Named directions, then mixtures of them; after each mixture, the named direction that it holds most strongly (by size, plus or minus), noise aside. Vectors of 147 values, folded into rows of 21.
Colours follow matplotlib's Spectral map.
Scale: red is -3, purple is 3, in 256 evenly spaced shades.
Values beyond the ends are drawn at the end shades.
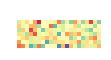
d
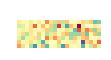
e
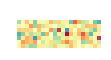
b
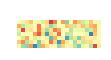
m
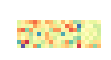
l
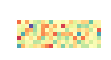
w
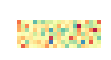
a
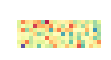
l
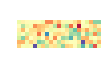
e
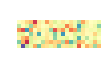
l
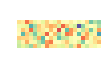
w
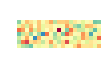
b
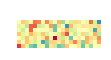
e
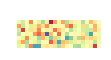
m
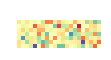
e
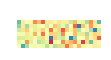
a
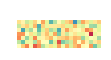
m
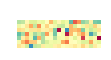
b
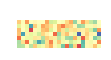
w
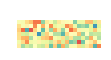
l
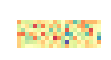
b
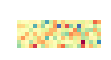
e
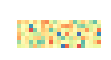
w
